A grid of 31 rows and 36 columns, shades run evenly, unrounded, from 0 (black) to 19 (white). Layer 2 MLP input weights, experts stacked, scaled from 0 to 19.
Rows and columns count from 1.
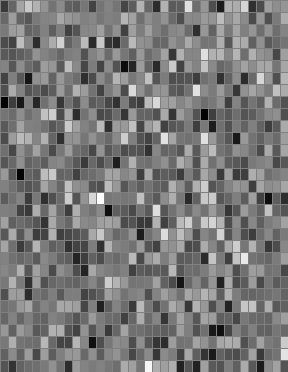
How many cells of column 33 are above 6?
25
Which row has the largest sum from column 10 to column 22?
31
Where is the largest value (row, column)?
17, 13
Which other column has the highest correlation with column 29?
14
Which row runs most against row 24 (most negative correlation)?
4
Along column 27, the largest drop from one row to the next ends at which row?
28
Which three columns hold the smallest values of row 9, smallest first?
1, 3, 5
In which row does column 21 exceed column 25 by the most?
20
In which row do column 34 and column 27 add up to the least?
11
